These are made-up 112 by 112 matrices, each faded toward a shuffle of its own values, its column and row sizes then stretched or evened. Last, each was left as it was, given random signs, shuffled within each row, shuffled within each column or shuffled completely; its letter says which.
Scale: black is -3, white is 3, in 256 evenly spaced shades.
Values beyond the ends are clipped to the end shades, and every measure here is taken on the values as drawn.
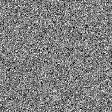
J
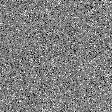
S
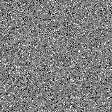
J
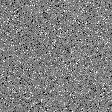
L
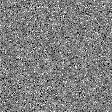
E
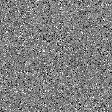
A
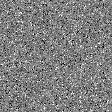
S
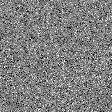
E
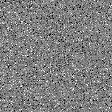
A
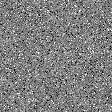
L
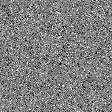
E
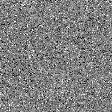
A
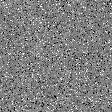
L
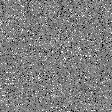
J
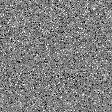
E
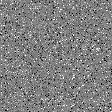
J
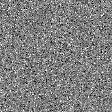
S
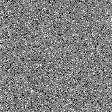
A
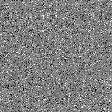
A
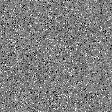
A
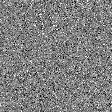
J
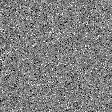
L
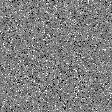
S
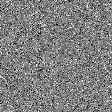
J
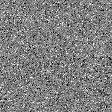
E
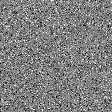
E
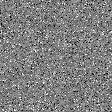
E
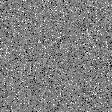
S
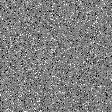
S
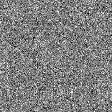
A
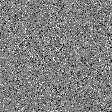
S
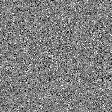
A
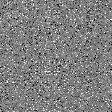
A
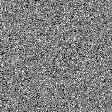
J
